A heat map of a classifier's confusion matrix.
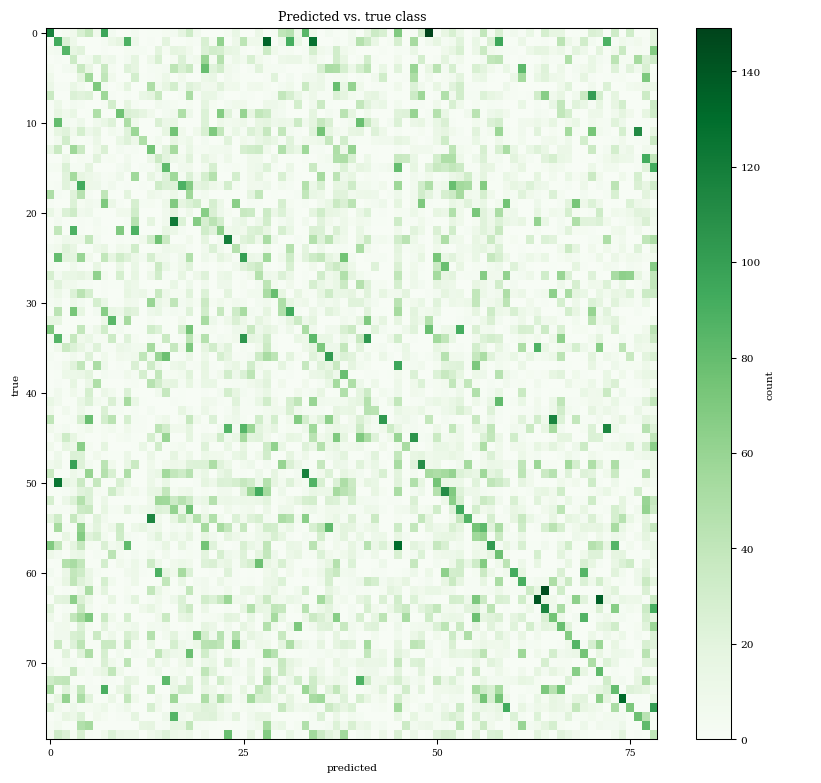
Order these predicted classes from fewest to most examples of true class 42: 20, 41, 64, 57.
64, 20, 57, 41
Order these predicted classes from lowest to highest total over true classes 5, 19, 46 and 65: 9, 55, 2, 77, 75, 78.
9, 2, 75, 78, 55, 77
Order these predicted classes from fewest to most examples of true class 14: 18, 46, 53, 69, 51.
69, 53, 18, 46, 51
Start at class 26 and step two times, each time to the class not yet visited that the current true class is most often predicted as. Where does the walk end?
27
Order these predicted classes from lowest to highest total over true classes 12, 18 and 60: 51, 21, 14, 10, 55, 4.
21, 55, 10, 4, 14, 51
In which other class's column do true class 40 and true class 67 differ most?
19
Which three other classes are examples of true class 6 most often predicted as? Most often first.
37, 39, 13
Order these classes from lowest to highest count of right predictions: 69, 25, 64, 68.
69, 68, 25, 64
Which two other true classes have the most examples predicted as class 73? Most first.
57, 64
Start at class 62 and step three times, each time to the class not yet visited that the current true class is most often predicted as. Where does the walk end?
23
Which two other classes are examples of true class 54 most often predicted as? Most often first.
13, 33
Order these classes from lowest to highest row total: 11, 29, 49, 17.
29, 11, 17, 49
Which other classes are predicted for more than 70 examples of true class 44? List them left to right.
23, 25, 72
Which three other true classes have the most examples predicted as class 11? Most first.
22, 16, 21
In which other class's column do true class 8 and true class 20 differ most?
55
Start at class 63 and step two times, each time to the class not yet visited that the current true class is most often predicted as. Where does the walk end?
68
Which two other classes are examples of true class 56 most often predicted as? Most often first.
4, 55
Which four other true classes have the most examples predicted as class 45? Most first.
57, 37, 15, 0
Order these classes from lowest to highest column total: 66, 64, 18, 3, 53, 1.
64, 1, 66, 53, 3, 18
